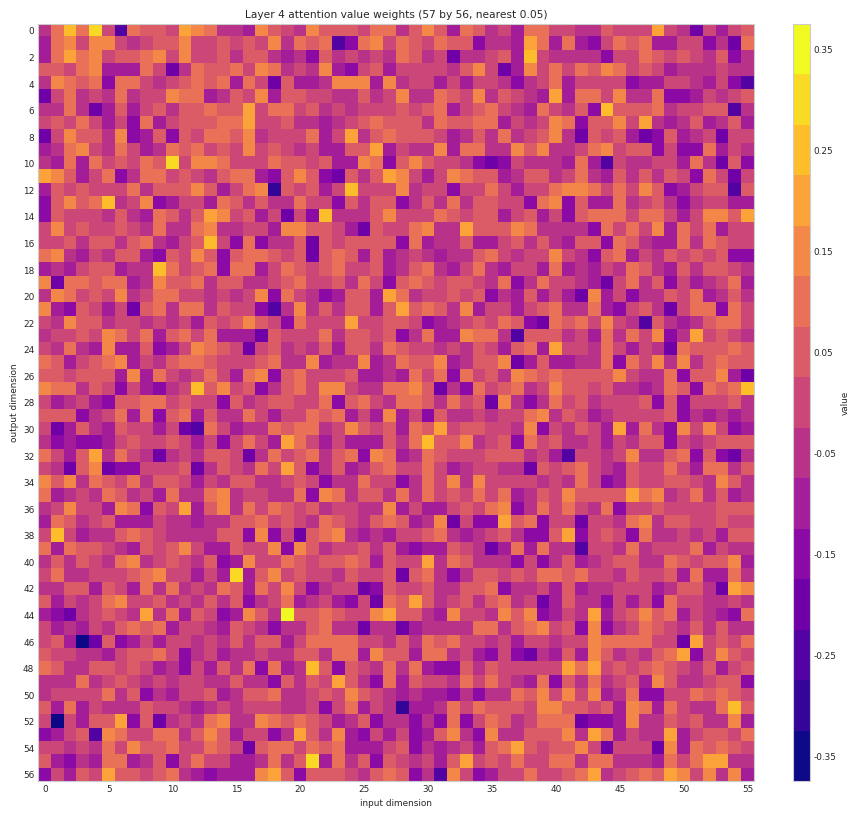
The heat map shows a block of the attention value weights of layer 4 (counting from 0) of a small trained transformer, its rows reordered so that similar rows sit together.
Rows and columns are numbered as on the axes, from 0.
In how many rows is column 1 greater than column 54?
19
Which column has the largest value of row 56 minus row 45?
18
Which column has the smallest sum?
37
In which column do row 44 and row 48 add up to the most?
43
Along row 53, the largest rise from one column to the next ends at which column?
5
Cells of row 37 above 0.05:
9
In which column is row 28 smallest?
35
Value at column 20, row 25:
-0.05
